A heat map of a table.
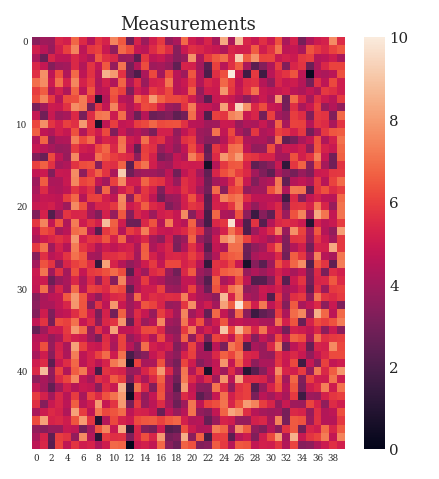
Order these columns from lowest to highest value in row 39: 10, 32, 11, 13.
32, 13, 10, 11
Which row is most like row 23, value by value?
26
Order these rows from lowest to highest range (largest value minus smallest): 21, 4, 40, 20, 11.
11, 20, 21, 40, 4
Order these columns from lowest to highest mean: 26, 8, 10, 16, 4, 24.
8, 4, 16, 10, 24, 26
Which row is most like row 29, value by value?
3
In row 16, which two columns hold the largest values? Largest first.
11, 5
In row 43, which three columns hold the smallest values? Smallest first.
12, 34, 21
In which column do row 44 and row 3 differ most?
28
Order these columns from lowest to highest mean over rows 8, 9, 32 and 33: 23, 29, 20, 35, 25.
35, 29, 23, 25, 20
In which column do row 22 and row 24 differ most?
27
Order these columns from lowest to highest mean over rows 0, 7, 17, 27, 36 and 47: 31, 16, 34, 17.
17, 34, 16, 31
